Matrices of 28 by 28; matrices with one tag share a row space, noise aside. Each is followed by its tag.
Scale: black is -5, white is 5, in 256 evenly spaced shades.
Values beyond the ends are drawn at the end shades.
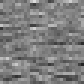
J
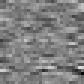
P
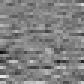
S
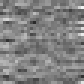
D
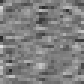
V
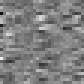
V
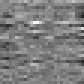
D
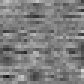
D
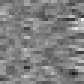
P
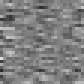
V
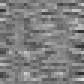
P
